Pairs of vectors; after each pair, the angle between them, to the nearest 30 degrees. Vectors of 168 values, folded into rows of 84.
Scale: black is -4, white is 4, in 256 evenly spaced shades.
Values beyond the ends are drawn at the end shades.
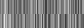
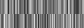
60 degrees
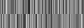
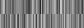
60 degrees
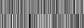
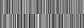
60 degrees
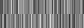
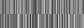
90 degrees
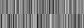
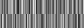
60 degrees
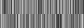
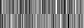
120 degrees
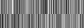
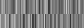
120 degrees
